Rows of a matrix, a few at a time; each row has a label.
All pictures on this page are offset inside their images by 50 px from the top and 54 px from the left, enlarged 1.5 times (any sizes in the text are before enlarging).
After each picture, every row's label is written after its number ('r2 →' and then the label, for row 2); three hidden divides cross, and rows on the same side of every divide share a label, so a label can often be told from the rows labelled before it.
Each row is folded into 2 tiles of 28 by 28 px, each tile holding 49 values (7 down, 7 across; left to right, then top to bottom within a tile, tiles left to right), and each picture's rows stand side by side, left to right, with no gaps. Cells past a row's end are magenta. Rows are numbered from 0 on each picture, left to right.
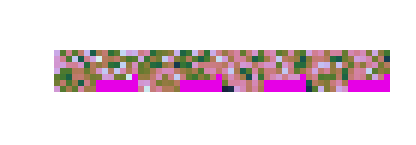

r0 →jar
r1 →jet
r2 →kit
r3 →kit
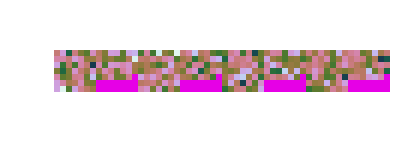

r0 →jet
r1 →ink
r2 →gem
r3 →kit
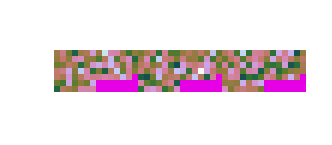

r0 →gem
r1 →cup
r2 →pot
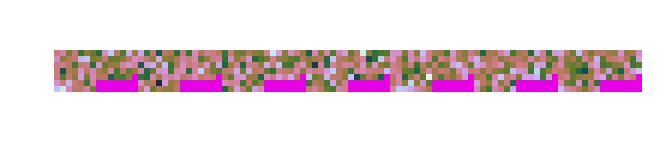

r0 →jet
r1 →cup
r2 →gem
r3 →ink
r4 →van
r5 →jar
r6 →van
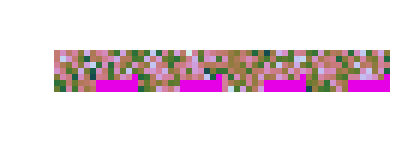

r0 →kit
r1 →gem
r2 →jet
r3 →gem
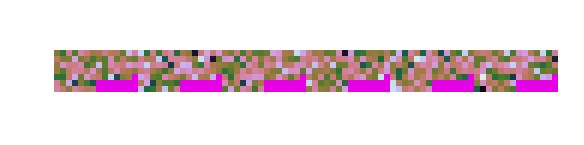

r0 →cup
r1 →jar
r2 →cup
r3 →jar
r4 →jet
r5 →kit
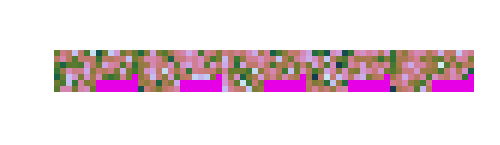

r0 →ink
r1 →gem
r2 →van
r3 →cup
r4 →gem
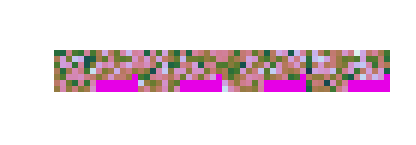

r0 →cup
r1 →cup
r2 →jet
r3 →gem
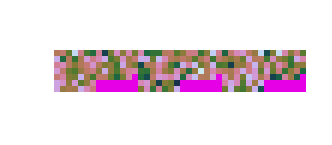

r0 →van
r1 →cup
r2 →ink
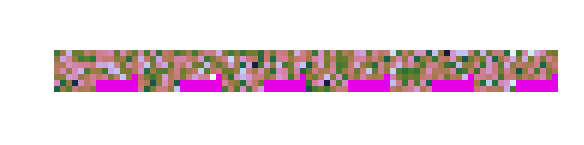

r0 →gem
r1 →jar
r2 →cup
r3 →gem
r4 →jar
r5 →ink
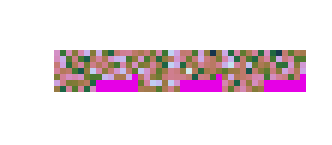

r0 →jar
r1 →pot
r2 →jar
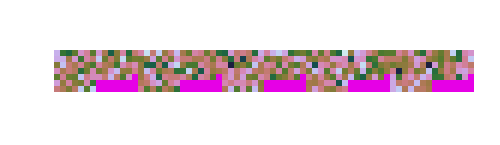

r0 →jar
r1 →pot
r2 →ink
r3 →ink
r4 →jet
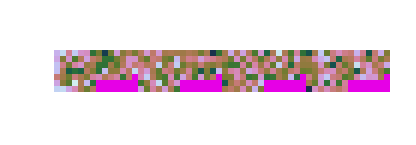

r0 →van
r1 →pot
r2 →ink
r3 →gem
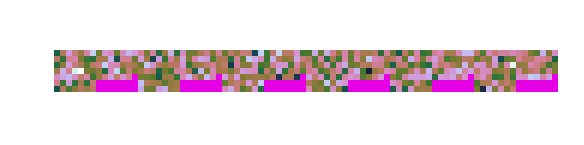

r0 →gem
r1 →jar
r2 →ink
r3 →pot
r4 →cup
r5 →kit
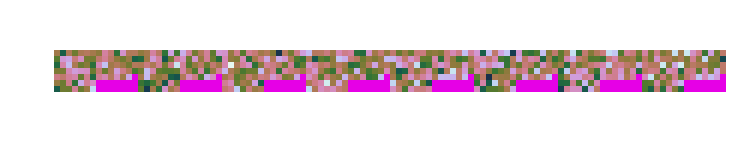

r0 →gem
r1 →kit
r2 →jar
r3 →van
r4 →cup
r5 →jar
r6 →gem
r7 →kit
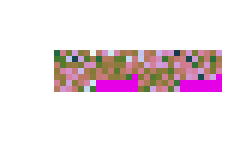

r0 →ink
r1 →jar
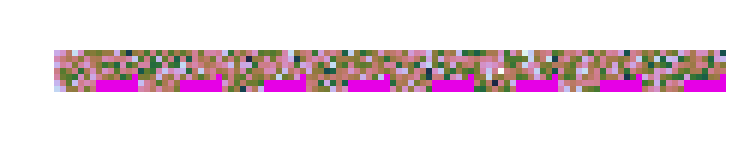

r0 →van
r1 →cup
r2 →jar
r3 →jar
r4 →pot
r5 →gem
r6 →jet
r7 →ink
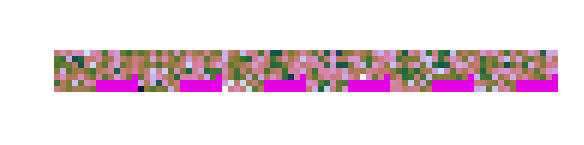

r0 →pot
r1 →gem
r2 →van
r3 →cup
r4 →van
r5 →jet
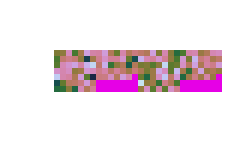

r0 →kit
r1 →cup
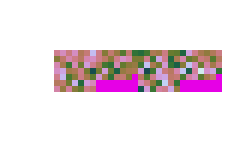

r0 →pot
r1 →cup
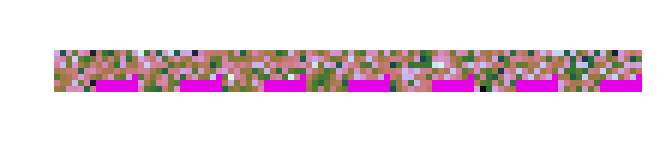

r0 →jar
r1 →jar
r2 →kit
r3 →jar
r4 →gem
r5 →jar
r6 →jar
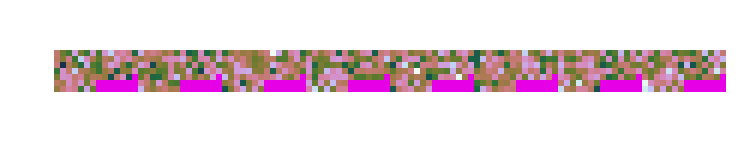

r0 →ink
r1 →van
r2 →gem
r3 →jet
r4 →gem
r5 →gem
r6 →van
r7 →jet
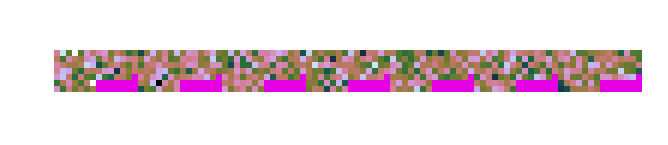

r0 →pot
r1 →gem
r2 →ink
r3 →jar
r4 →van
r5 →pot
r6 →kit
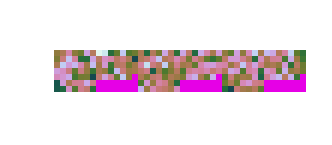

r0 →kit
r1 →jar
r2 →kit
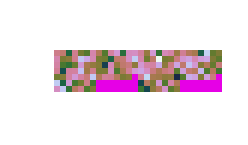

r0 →jet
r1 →kit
